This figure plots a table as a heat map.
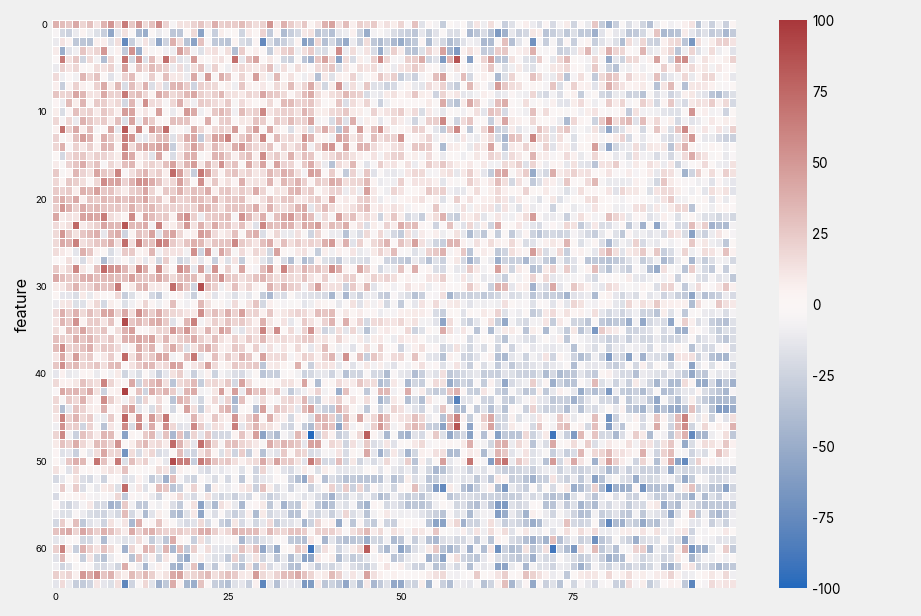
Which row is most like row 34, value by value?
38
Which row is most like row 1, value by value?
55
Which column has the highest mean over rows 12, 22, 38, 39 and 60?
1
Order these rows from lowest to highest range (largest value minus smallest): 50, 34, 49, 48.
49, 48, 34, 50
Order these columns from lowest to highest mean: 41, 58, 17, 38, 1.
58, 41, 38, 17, 1
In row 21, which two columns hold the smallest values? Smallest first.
92, 72
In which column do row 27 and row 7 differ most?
64
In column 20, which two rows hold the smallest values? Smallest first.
2, 64
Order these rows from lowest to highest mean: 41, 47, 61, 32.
61, 47, 41, 32
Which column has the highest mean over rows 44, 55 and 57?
10
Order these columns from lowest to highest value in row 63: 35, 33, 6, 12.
12, 33, 35, 6
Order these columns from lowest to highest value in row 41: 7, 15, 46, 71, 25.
71, 46, 25, 15, 7
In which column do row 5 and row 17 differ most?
17
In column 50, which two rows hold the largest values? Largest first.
13, 23
